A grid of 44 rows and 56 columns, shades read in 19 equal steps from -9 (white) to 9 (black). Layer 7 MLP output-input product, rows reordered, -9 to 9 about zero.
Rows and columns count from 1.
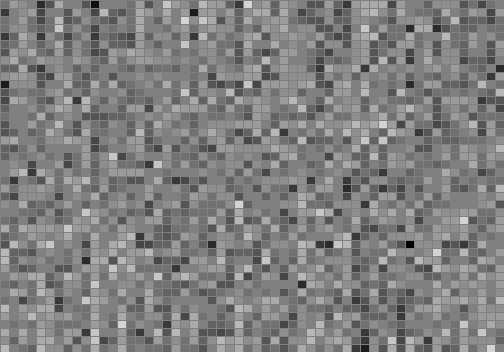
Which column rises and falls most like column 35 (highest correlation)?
11
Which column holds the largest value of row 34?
20
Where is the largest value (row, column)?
31, 46
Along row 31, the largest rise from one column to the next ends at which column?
36
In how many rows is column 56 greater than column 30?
19
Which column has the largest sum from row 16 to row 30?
47
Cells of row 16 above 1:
12
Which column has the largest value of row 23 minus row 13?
2
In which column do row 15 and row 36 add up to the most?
34
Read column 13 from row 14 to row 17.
0 2 -1 0
